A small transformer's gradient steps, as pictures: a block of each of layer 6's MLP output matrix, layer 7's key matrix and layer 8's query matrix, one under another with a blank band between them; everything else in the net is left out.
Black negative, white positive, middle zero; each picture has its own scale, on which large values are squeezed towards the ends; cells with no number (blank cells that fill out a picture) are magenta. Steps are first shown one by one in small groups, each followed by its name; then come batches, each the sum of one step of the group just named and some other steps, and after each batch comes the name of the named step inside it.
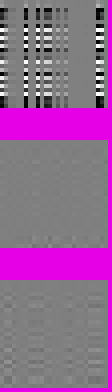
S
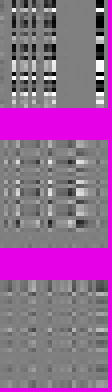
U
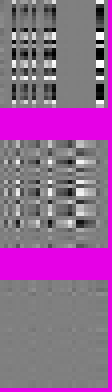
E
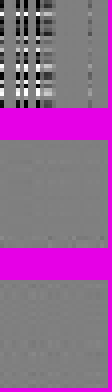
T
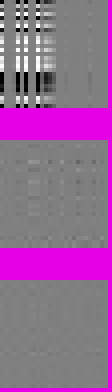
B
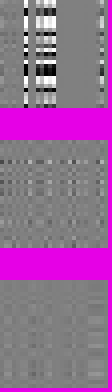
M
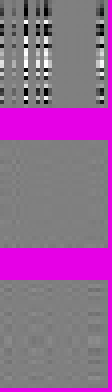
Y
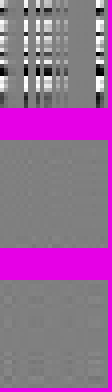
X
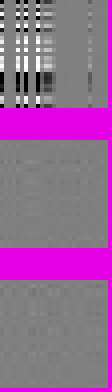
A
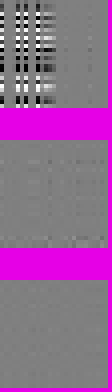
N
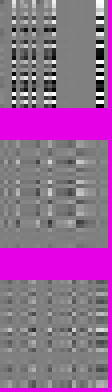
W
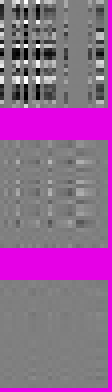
E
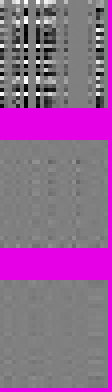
S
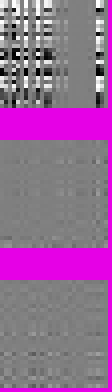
X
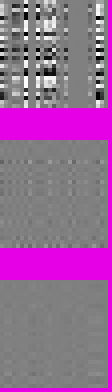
M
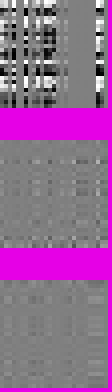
X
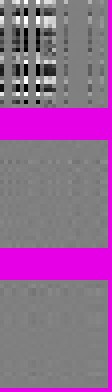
M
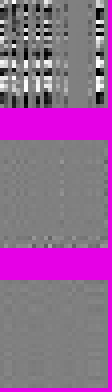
X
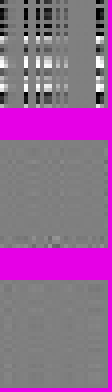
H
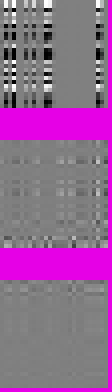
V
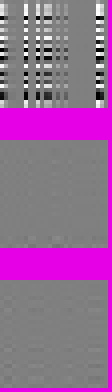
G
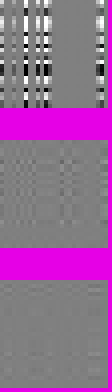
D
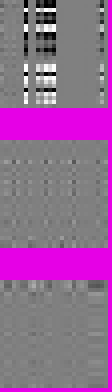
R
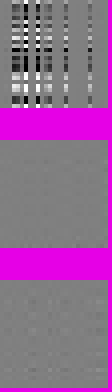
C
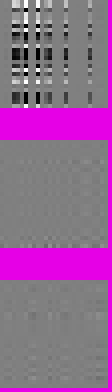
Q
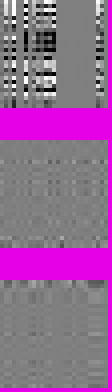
R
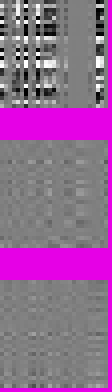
H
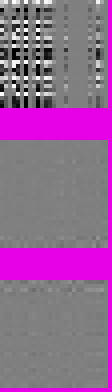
C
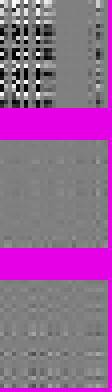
V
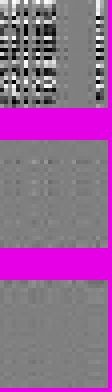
G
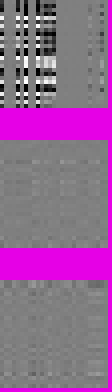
R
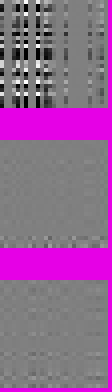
Q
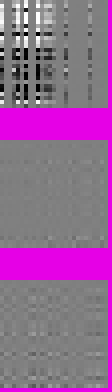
Q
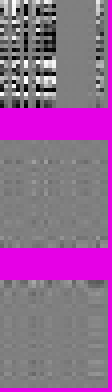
R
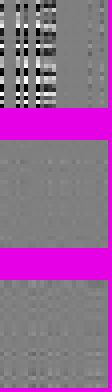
R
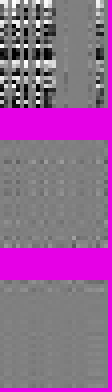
V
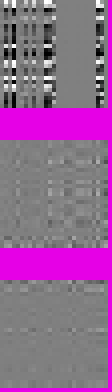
V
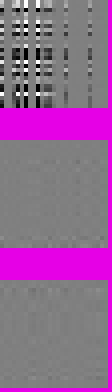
Q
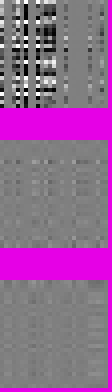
C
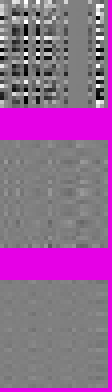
G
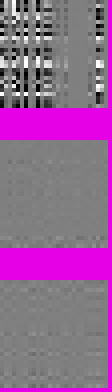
H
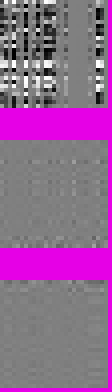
H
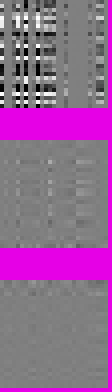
R
